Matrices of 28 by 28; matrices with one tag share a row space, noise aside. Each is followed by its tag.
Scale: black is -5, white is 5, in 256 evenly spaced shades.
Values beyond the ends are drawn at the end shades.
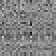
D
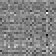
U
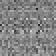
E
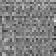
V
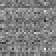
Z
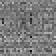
D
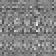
E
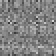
E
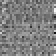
V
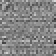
V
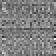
V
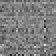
Z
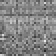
Z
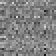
Z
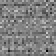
U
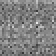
E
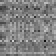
Z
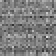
U
